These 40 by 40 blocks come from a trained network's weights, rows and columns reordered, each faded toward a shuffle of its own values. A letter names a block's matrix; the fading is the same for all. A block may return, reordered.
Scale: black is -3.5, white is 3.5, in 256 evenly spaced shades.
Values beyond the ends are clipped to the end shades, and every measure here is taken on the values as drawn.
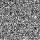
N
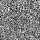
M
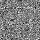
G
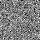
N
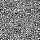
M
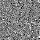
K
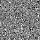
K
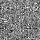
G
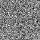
N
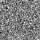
K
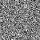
M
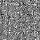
G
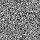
M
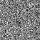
K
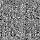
G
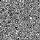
K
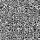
G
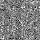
G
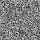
N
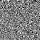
N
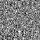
M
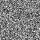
N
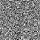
M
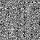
G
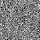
K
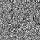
M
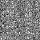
G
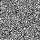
N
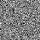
M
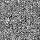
G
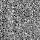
G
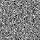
K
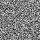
N
